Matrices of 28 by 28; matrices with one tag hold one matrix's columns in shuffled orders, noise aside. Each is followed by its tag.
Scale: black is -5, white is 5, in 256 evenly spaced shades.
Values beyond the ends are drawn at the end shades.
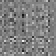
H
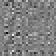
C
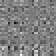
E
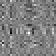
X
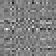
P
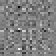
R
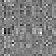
X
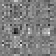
X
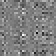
C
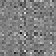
C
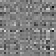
R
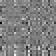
E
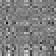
E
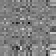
E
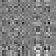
E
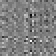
H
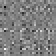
R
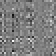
H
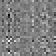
H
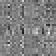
X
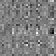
X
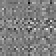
P
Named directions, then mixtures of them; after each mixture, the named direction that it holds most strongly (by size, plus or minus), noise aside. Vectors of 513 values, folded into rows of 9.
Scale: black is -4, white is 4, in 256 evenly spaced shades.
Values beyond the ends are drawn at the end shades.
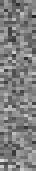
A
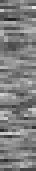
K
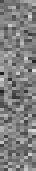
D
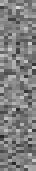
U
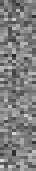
A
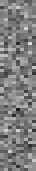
U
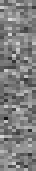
U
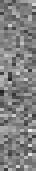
D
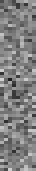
D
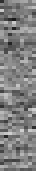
K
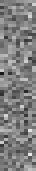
D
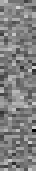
U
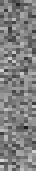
A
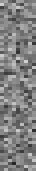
U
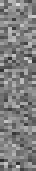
A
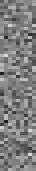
D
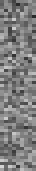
A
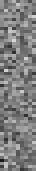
A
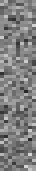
U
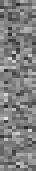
A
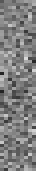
D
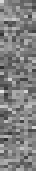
D
